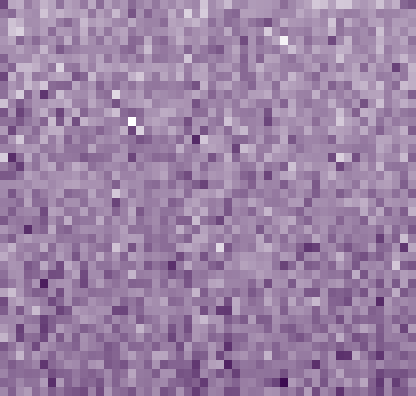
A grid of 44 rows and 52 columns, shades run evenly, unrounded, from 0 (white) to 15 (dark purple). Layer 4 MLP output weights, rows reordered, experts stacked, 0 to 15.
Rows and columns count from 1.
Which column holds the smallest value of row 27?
51
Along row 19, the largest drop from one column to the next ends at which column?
37
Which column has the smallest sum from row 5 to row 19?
48
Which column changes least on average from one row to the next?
41
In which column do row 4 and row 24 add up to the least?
34
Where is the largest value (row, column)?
43, 36
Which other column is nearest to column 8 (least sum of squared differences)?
16
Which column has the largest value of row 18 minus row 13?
2
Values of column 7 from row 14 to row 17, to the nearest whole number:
4 5 8 8
